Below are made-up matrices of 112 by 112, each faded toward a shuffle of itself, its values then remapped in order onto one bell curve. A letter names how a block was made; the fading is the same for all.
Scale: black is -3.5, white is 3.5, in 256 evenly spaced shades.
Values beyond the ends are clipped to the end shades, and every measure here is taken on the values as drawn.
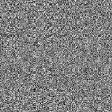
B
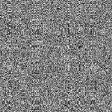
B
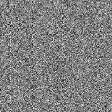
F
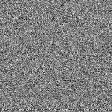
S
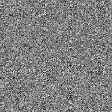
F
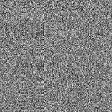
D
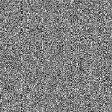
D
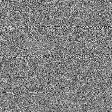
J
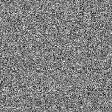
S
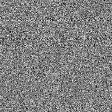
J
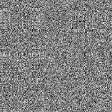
D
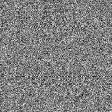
S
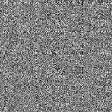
B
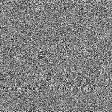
S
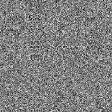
F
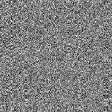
D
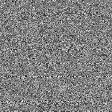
J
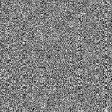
B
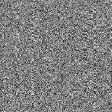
F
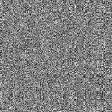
D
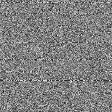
J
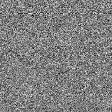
S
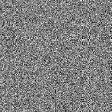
F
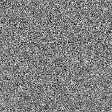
J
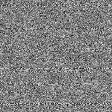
J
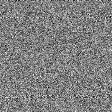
J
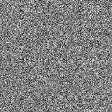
F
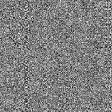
D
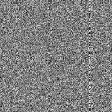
D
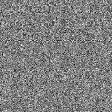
S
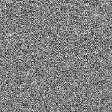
D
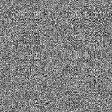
B
